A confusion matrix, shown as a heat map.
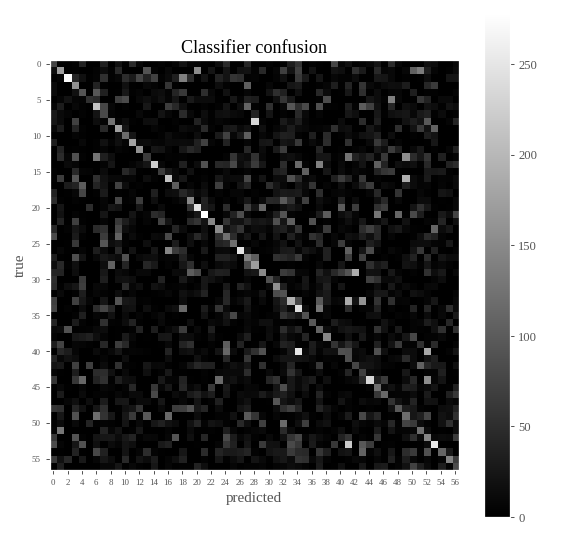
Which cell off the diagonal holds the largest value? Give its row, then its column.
40, 34
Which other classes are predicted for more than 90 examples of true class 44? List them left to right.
4, 23, 52
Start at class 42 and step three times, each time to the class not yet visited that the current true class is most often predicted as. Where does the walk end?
20
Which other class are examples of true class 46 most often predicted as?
14
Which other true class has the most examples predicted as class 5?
42
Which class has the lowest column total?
5
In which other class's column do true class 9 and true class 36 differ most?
53
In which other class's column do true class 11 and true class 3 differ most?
27
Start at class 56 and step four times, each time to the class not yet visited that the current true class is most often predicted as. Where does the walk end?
4
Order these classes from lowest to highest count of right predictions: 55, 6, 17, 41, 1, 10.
41, 17, 10, 55, 1, 6
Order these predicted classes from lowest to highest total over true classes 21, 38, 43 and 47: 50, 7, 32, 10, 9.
9, 10, 7, 32, 50
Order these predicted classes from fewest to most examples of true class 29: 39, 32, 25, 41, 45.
25, 45, 39, 32, 41
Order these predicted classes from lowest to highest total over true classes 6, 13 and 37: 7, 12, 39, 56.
39, 12, 56, 7
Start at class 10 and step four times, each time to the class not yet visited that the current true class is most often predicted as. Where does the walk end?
52
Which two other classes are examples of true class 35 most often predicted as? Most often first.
25, 32
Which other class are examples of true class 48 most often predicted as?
19
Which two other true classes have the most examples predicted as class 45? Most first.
21, 14
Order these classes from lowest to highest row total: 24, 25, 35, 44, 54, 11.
35, 25, 11, 24, 54, 44
